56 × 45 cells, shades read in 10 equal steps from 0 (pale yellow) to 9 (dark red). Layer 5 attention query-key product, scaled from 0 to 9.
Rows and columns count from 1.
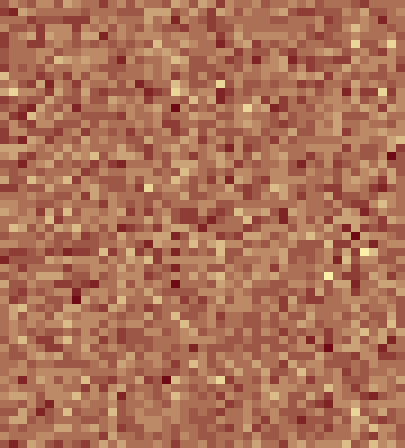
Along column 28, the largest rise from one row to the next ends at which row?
29
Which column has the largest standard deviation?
20
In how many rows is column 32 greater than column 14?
22
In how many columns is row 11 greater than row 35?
21
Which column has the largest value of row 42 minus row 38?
14
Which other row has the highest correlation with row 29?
50
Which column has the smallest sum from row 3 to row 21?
40
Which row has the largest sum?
3
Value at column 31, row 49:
4
